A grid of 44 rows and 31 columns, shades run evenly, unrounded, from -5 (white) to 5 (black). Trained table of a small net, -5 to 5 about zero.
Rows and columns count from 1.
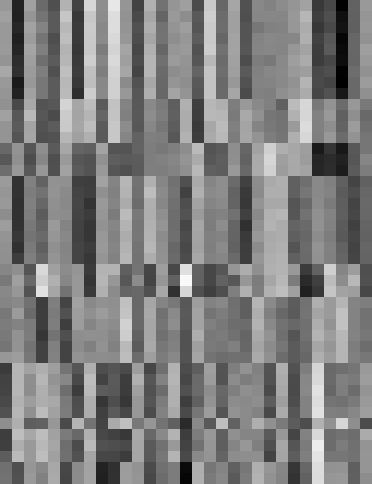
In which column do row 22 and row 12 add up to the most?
2
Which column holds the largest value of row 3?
29
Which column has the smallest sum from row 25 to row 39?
27
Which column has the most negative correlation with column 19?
4
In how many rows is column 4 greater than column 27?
29
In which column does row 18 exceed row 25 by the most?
16
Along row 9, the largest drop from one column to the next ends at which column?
8
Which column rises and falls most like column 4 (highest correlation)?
24
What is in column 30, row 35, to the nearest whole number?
0
